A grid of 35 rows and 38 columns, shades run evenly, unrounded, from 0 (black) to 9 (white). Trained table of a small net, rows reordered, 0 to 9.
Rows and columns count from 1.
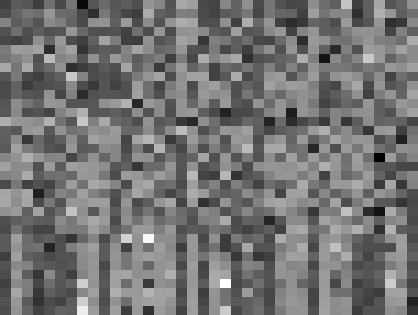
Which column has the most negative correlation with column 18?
19
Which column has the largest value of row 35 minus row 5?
8
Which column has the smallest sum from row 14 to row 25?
35
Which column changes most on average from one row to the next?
21
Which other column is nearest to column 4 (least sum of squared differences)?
6
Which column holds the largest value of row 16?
14
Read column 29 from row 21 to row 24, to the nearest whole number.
4 3 5 2
